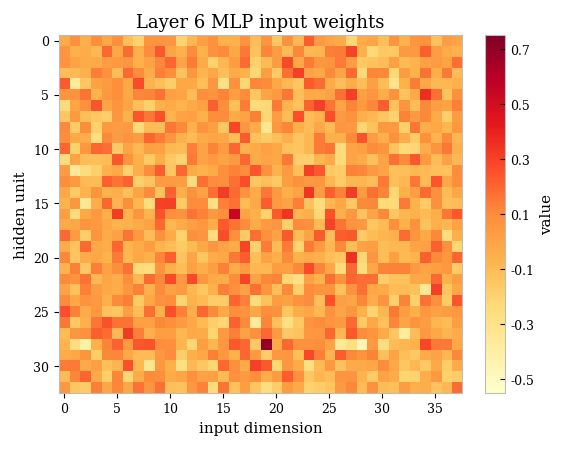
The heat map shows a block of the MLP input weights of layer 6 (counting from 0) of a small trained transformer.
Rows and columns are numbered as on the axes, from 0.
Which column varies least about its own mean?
13
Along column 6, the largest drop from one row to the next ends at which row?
31
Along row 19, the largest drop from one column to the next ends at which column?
18
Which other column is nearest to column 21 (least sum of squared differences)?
5
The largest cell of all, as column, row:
19, 28
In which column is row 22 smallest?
22
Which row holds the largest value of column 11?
12
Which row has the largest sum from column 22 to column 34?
14
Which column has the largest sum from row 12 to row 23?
16
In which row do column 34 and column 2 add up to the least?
15
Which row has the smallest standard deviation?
0
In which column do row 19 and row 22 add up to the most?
17
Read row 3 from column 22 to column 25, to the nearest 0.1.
0.3 0 0 0.1
